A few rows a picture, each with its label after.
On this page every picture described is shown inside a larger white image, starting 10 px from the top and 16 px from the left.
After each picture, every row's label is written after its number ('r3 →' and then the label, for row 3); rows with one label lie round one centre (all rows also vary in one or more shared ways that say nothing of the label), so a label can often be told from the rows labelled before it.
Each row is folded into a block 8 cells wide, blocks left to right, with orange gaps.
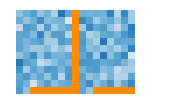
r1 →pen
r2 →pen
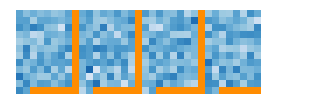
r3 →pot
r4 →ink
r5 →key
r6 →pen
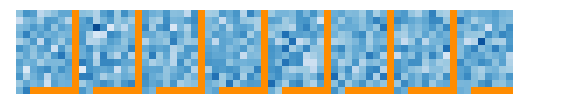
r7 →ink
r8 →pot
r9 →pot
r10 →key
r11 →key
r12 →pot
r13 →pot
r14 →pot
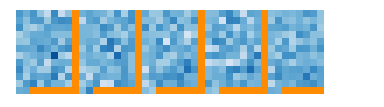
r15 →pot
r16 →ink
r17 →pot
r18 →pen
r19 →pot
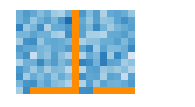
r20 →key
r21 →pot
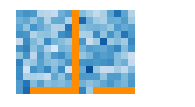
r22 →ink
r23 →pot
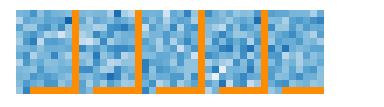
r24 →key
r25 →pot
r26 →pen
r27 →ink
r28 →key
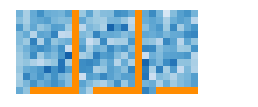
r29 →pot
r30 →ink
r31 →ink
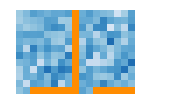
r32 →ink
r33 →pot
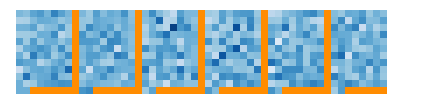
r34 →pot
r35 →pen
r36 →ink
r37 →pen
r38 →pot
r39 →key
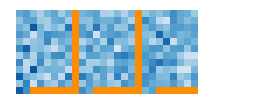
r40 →pot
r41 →pot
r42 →key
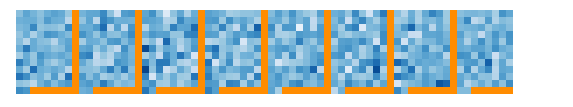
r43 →pot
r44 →pen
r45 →ink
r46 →pot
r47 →pot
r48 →ink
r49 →pot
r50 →ink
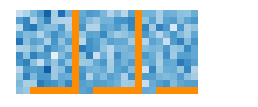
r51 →pen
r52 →key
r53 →pot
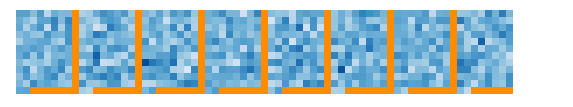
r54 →pot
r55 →pen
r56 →key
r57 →pen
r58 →ink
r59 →pen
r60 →pen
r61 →pen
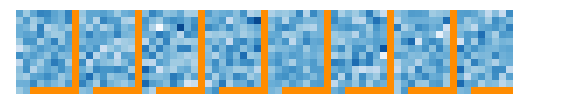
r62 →pen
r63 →key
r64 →key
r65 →pot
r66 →pen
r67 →pot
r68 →key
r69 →ink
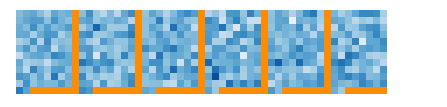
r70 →pot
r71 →ink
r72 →ink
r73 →pot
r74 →ink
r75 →pen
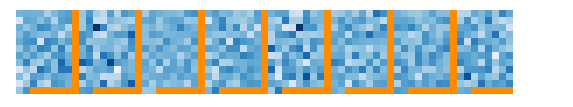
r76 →ink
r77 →ink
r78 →ink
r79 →ink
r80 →ink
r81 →pen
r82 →pot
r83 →key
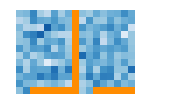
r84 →key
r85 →key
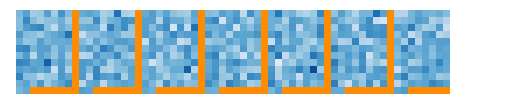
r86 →ink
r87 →pot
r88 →pot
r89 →key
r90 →ink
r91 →ink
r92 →pot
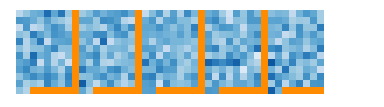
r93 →pen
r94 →pen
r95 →key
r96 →ink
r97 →pot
